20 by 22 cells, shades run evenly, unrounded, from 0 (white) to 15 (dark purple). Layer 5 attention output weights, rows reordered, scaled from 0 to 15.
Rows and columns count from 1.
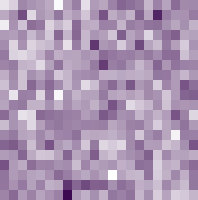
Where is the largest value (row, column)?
20, 8
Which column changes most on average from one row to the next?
7
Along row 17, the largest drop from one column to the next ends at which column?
18
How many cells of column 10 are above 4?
16
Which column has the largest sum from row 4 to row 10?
12
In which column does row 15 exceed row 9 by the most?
1
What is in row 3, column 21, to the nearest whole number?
7
